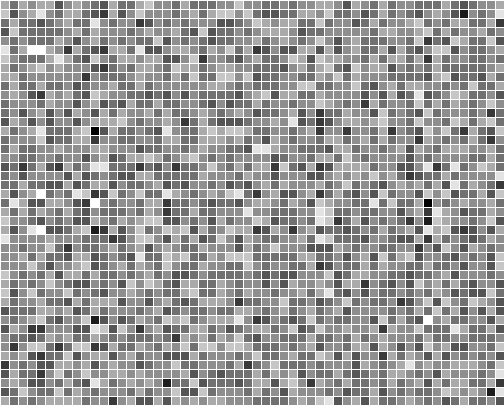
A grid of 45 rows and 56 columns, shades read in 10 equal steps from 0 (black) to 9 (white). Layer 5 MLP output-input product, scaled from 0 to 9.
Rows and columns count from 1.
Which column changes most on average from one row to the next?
11
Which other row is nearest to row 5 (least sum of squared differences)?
12
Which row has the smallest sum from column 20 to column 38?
31
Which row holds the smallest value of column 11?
15
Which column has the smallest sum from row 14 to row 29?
46
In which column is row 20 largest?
56
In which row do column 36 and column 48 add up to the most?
36
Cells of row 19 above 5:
18
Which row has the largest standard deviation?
26
